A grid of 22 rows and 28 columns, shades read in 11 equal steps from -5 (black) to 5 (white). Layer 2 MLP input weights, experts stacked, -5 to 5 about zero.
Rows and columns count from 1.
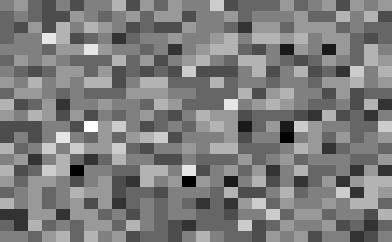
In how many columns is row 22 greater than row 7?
13
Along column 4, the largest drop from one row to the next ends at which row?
5
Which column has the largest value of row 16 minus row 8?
14
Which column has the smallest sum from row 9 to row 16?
26
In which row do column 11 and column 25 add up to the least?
7
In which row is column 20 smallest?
16
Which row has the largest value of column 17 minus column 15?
10
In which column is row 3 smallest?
18
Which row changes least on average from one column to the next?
9
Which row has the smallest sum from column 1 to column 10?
20
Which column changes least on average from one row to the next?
23
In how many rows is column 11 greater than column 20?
9
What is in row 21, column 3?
2
